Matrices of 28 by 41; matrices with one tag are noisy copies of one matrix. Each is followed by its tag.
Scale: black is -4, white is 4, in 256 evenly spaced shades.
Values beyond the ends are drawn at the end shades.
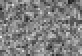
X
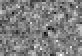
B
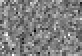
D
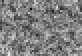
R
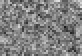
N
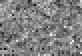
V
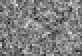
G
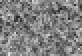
R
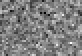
B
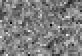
X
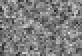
G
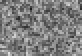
R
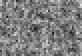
N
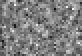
G
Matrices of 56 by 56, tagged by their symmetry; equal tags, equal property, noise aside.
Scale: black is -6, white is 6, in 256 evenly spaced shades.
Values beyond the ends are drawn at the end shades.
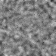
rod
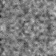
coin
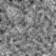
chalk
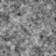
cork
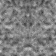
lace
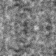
coin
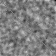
cork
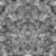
lace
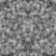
lace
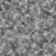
chalk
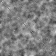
chalk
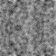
coin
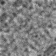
chalk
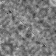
cork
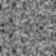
coin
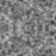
coin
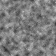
cork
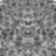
lace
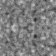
coin
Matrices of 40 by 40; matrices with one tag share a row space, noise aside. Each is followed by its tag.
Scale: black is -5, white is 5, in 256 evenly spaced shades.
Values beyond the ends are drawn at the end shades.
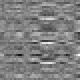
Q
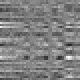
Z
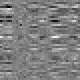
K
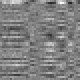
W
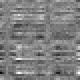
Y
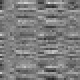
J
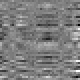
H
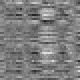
Q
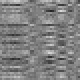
W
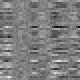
K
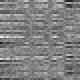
Z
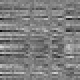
Z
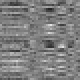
W
